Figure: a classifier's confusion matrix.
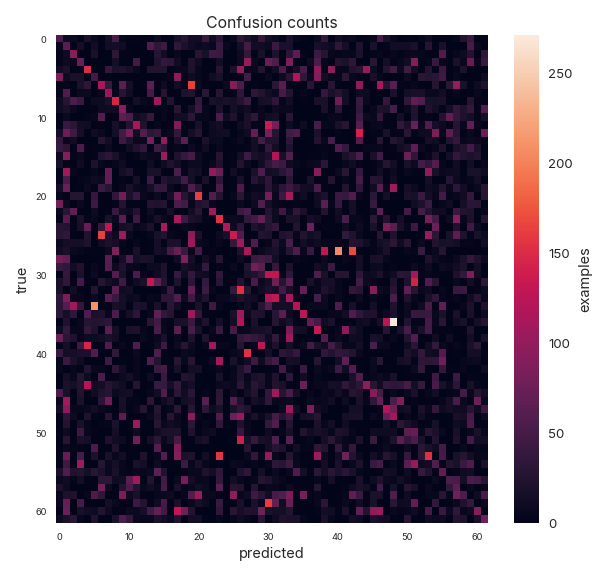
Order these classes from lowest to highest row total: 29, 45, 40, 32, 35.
29, 40, 45, 32, 35
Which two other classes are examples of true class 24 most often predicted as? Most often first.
7, 15
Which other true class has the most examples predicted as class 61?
12
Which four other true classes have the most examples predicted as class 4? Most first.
39, 44, 24, 35
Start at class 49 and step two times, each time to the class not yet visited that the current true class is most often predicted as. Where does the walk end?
30
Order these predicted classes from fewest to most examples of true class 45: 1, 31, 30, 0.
1, 30, 0, 31
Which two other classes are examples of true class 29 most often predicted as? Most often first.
28, 7
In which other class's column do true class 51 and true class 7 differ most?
26
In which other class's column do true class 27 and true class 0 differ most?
40
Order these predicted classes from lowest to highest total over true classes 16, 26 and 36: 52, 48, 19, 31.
52, 31, 19, 48
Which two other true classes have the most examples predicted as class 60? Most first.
46, 56
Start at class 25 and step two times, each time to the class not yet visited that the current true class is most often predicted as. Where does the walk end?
19
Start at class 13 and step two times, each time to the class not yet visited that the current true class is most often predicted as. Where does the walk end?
31
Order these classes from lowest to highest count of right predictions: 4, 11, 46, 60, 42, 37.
42, 46, 60, 11, 37, 4
